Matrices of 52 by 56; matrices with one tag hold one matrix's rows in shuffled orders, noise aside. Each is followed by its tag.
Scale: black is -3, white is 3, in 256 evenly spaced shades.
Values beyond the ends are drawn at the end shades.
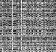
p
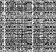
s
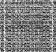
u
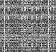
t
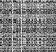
p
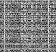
t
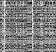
s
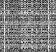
t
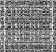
u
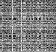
p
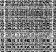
u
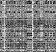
s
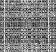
t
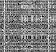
t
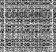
u
